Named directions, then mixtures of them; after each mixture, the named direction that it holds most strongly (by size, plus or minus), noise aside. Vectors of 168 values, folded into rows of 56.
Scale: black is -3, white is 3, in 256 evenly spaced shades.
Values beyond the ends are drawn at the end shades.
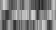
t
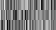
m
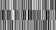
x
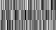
m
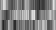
t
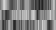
t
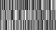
m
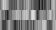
t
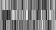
t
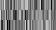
m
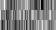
m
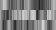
t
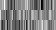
m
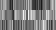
x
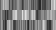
t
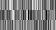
x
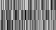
m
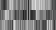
t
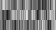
t
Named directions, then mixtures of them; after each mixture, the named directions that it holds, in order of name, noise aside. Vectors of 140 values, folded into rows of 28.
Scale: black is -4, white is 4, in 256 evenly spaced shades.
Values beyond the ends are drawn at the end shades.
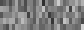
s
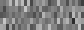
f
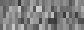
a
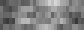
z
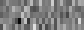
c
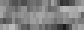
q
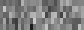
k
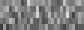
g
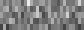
g.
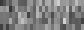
g, s, z.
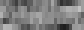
q.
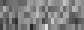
g, k, z.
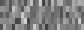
c, s.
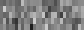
k.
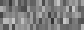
s.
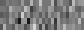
c.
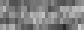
k, q.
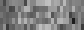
f, g, z.
